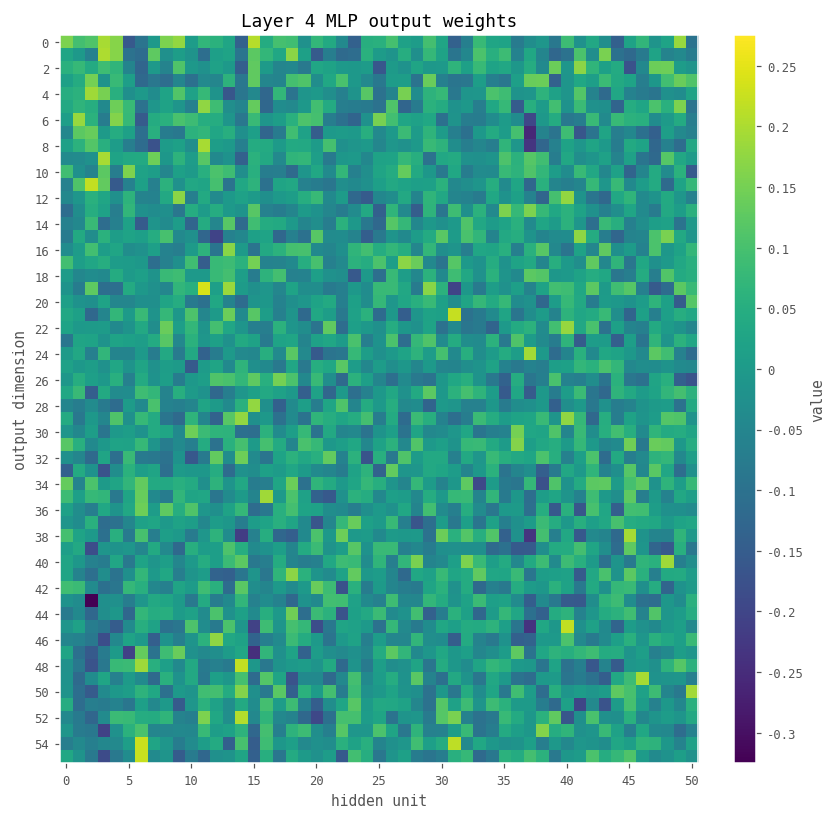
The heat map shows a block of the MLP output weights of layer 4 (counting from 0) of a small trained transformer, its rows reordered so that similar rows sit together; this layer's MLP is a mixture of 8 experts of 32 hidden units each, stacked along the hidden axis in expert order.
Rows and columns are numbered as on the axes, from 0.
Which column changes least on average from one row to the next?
1
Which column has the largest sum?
26
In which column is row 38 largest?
45
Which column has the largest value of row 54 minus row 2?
6
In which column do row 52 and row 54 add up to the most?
31
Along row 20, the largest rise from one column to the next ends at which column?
50
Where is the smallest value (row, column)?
43, 2
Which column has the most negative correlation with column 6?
15
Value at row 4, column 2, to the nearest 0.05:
0.2
